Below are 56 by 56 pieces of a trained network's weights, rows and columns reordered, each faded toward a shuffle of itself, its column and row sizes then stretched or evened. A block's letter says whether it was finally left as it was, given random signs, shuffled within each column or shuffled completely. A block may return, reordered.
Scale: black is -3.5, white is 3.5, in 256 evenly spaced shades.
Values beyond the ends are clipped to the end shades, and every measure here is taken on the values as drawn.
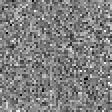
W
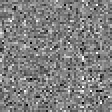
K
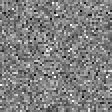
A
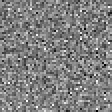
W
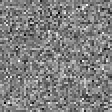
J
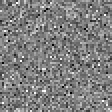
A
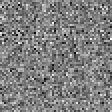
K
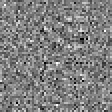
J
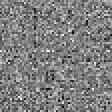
J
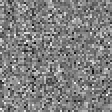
W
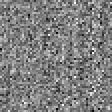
W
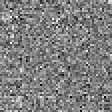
J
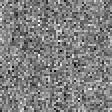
W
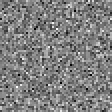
A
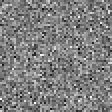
W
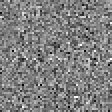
K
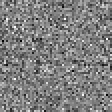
K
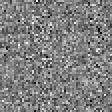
W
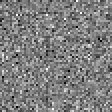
K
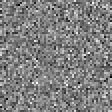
W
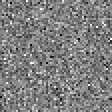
A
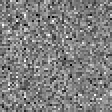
W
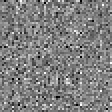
J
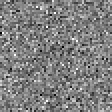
A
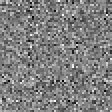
K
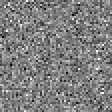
A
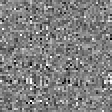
J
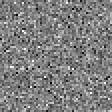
A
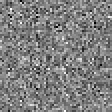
J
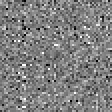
J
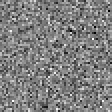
A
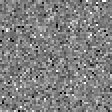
A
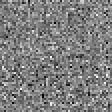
K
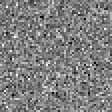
A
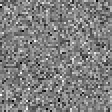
A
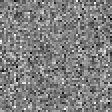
W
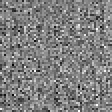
J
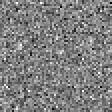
A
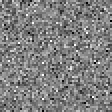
A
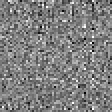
J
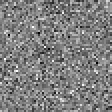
W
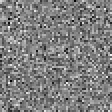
K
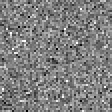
A
